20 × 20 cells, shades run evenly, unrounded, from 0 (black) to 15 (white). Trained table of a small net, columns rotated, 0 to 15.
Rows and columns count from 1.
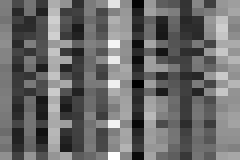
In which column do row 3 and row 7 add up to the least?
14
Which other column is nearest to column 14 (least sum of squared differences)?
17
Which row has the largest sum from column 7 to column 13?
6
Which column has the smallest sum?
12
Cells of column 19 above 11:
6
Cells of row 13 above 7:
8
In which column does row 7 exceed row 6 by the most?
18
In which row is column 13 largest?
15
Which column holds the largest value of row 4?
19
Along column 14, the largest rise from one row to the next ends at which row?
13
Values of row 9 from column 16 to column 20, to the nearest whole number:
4 7 6 8 9
